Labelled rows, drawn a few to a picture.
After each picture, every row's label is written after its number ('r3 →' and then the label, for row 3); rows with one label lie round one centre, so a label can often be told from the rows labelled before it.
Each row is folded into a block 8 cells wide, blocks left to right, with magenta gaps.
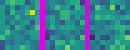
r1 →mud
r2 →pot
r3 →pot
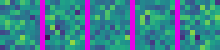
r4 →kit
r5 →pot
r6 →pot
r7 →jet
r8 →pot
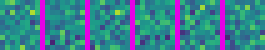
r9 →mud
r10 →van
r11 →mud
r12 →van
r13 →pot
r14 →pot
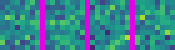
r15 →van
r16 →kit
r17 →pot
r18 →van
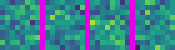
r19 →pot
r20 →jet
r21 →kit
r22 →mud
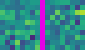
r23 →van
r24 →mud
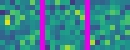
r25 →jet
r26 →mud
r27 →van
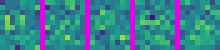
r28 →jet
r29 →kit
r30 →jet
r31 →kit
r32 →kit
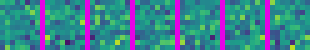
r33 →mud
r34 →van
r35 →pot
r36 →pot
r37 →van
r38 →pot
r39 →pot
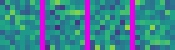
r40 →jet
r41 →mud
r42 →mud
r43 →kit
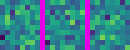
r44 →pot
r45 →mud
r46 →kit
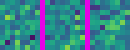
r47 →van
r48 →pot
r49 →kit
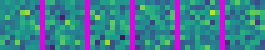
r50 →van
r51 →kit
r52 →van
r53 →pot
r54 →mud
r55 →mud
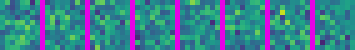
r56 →kit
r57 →jet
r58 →mud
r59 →pot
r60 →mud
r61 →jet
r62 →jet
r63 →van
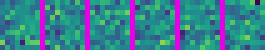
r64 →van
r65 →jet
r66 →mud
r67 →pot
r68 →pot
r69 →kit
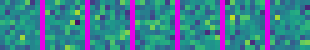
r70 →kit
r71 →mud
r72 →jet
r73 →kit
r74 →pot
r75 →jet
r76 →van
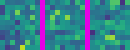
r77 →pot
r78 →jet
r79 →kit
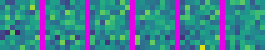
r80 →pot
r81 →van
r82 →jet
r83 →van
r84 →pot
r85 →mud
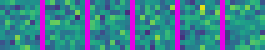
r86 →mud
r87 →kit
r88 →jet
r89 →jet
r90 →pot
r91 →pot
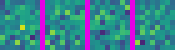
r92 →van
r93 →van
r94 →jet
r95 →van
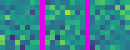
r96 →van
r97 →van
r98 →mud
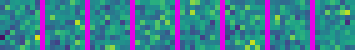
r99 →pot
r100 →van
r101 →mud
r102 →kit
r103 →mud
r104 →pot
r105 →jet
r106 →mud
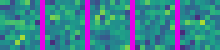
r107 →kit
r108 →van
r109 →jet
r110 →mud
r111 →kit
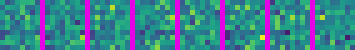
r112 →pot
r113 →pot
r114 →pot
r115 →pot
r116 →jet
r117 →pot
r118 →jet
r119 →van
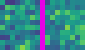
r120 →pot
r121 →van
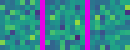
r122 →jet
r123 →van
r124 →jet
